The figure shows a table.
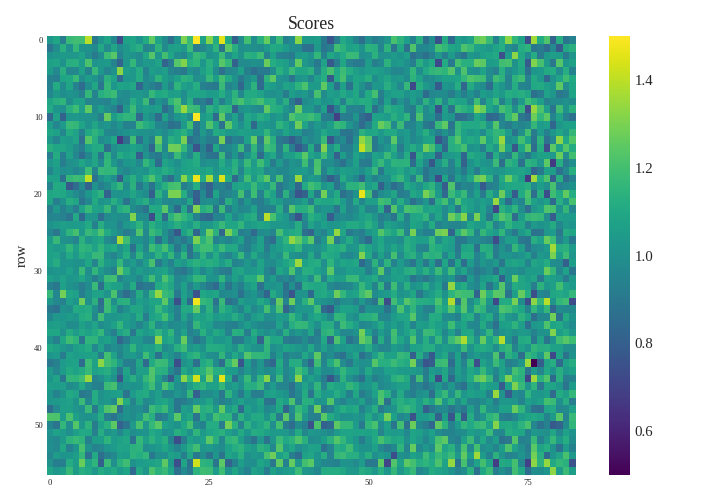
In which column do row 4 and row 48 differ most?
11
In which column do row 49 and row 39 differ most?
65
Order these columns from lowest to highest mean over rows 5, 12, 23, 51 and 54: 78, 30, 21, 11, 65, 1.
78, 11, 1, 30, 21, 65
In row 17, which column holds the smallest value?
76
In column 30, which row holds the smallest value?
42
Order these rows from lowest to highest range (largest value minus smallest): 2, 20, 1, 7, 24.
24, 7, 1, 2, 20
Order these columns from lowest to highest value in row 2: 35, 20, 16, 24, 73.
20, 35, 24, 16, 73
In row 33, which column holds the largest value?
17
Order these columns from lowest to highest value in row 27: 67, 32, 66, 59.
67, 59, 32, 66
